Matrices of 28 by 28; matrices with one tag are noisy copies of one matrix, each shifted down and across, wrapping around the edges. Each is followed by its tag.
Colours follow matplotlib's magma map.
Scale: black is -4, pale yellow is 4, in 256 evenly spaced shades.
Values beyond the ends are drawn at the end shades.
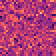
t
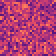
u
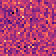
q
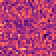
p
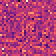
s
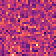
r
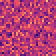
t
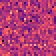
p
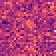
u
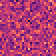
t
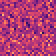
q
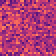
u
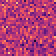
t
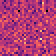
q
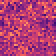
u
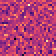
t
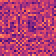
s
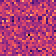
q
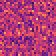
p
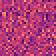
q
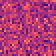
p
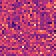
s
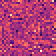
s
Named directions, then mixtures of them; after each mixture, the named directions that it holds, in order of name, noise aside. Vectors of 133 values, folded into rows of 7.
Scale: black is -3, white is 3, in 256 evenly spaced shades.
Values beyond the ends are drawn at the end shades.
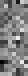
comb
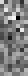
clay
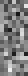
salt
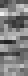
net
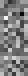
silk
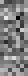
clay, net, silk.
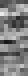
net.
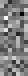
silk.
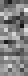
net, silk.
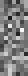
comb, salt, silk.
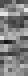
net.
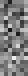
salt, silk.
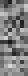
net, salt, silk.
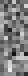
salt.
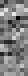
clay, net.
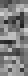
net, silk.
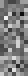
silk.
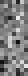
clay, comb, silk.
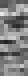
net.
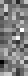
clay, comb.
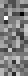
silk.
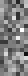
clay, comb, salt.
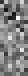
clay.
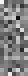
clay, silk.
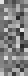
clay, silk.
